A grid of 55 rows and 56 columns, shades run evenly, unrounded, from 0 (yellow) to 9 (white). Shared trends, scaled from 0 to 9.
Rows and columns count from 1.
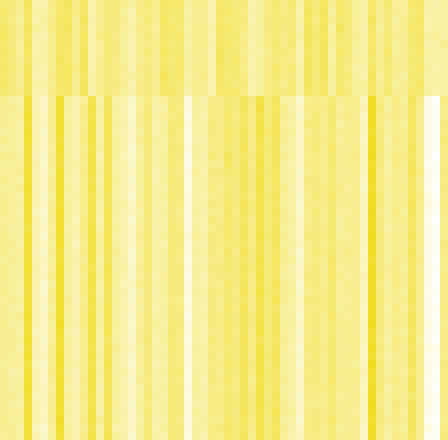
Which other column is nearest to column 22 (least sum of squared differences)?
30
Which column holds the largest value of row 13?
55
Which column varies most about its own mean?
12
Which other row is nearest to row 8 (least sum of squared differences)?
7
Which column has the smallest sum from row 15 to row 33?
47
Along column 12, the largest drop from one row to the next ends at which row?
13
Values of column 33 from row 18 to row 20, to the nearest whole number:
2 2 2
